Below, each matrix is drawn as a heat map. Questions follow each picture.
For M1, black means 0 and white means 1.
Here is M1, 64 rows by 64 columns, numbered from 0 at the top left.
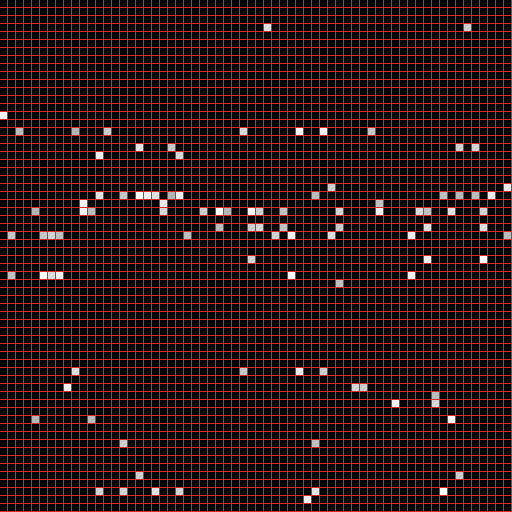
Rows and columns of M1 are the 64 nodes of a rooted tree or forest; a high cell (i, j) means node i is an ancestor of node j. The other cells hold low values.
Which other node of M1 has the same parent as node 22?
12
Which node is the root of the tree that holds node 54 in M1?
50
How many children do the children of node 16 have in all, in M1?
4
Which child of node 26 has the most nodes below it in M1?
28
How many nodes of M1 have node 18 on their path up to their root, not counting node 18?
4
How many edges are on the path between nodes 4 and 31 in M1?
5
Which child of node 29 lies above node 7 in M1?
34
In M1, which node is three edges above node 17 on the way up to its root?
24
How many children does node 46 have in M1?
4
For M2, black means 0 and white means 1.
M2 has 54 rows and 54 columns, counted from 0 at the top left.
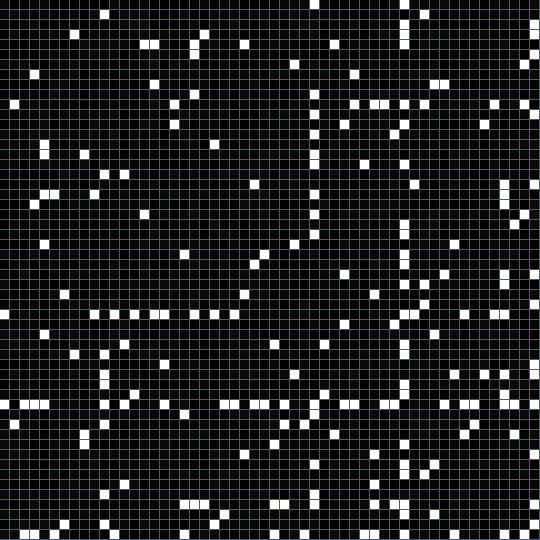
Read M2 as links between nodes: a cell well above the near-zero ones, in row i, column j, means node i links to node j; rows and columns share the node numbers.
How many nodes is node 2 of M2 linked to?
2
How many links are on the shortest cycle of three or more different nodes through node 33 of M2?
5
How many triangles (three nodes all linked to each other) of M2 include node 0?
1
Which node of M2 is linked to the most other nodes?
node 40
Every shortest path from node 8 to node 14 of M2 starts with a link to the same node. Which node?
node 15
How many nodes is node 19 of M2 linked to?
5
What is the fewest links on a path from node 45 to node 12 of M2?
3
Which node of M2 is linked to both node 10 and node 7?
node 35
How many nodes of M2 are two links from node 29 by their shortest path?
7
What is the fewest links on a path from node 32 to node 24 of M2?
4
